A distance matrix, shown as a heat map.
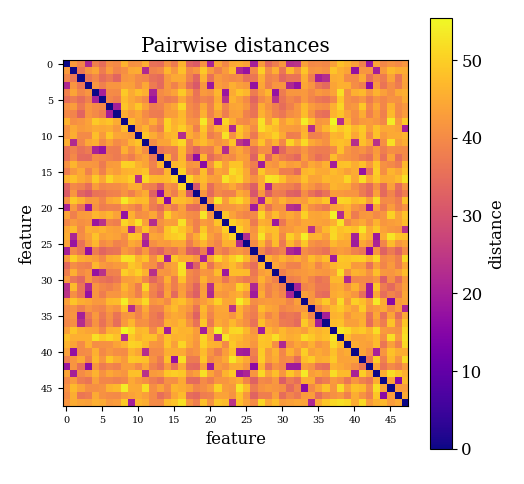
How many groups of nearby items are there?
15
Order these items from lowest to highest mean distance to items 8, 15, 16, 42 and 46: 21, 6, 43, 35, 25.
21, 35, 25, 6, 43
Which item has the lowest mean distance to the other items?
26
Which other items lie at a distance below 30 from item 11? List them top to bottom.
1, 24, 25, 40, 43
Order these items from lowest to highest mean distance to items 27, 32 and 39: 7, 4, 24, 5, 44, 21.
44, 5, 4, 7, 21, 24
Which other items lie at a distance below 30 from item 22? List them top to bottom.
4, 5, 12, 29
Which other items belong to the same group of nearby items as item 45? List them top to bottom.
33
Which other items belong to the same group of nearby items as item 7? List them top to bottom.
6
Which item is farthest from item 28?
16
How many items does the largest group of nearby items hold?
7
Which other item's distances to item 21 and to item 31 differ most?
8
